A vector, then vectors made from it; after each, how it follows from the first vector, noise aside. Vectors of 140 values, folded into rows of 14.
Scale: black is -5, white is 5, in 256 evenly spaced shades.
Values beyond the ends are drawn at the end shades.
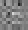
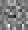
reversed, negated.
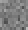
wrapped around, shrunk.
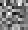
negated, scaled up.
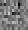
sign-scrambled.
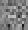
reversed.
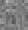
wrapped around, shrunk.
